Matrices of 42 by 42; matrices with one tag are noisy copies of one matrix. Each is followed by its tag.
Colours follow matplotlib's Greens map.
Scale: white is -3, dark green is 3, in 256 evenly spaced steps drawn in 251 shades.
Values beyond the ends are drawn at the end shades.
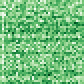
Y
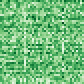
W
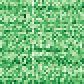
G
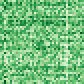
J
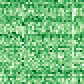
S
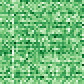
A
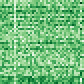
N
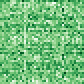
W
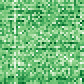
N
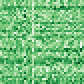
G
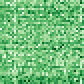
N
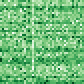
G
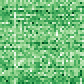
N
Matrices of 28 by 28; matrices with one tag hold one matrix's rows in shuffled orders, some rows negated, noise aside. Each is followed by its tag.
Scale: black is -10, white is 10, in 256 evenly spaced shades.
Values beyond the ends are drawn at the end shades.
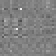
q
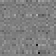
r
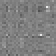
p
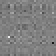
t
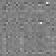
p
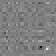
p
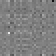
t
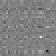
p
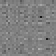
p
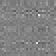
r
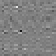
q
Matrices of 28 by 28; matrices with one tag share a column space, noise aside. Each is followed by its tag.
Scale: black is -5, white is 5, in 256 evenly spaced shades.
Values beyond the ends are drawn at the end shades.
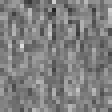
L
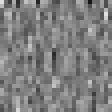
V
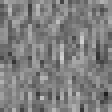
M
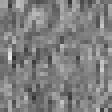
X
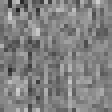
L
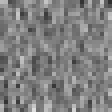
V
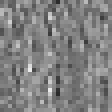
L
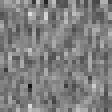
V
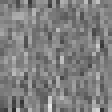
V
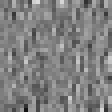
V
